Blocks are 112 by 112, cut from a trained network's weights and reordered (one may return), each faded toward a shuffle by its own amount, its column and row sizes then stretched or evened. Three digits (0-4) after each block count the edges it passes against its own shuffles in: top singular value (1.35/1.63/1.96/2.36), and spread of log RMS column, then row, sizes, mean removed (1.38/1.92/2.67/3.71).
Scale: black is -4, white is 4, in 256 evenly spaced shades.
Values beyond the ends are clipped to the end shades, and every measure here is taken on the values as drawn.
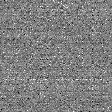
2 1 0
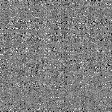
1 0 3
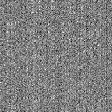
3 0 1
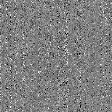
0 3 0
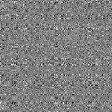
4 2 4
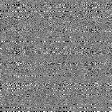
3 2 4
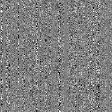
1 4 1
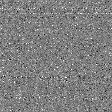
0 0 2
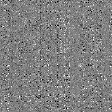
1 3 2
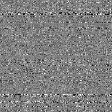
2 1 4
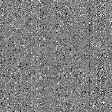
1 2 2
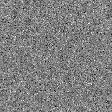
1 0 0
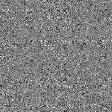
2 2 3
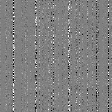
3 4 0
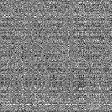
4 2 1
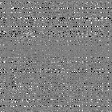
1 2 4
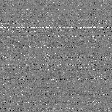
2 1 3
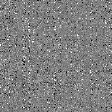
0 3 2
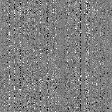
1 4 1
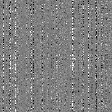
3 4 1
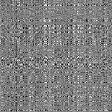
4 2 4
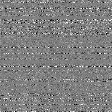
1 0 4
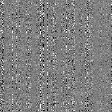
1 4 2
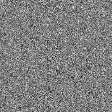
0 2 1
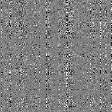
2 4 3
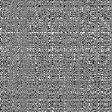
4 4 1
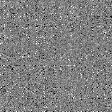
0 2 2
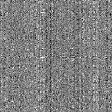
3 2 2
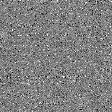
0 0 2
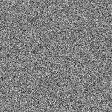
0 0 0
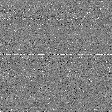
2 0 2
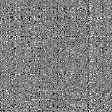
3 2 3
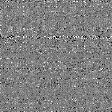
1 2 3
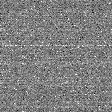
2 0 0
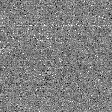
1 0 0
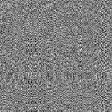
4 3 0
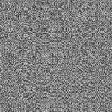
4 1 2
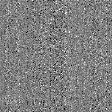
1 3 0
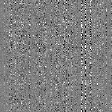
2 4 2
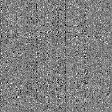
2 3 2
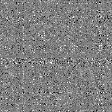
0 2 3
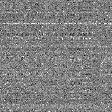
3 1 1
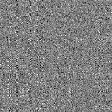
3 2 1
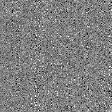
0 3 1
